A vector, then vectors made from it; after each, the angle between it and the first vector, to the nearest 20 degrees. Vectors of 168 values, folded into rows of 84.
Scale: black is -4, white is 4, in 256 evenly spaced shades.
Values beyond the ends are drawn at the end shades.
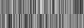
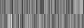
140 degrees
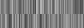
20 degrees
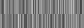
60 degrees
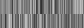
160 degrees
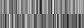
120 degrees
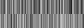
80 degrees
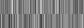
40 degrees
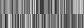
160 degrees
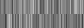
140 degrees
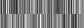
120 degrees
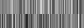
40 degrees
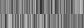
160 degrees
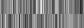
40 degrees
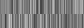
160 degrees
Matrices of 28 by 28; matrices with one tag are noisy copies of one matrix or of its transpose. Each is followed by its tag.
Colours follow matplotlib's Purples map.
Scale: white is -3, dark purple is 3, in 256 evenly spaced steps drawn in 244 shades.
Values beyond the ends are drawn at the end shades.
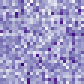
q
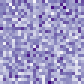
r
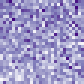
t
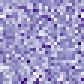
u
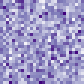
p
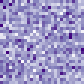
r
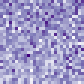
t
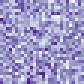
q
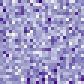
q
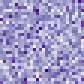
u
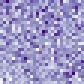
t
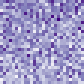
t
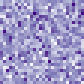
u
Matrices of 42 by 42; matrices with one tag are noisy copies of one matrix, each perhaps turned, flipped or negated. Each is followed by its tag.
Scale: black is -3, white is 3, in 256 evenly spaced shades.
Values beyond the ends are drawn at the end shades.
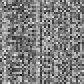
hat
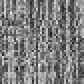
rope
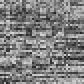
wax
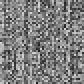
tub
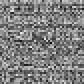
tub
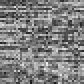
wax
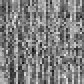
rope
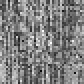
wax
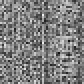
hat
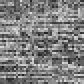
wax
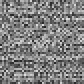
tub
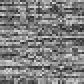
rope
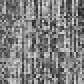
wax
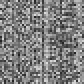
hat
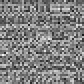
tub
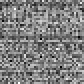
hat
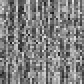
rope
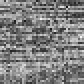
wax
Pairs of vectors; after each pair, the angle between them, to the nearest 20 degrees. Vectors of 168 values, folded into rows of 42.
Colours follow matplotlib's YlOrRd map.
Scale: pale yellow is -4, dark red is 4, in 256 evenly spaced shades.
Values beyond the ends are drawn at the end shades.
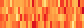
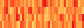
140 degrees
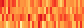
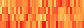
140 degrees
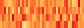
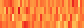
160 degrees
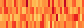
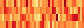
20 degrees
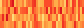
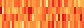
100 degrees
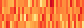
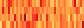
140 degrees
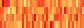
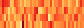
40 degrees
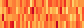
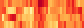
120 degrees
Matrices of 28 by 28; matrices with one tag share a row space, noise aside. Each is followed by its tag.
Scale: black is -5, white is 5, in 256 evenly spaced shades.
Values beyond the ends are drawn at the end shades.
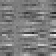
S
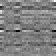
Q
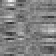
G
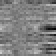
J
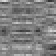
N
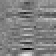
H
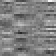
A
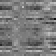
J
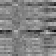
J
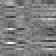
G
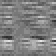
S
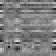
Q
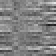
J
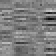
A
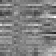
J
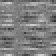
S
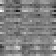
Q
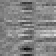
H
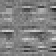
S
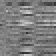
H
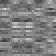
N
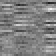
A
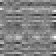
Q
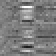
H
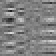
G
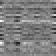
Q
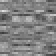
N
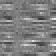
S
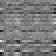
Q
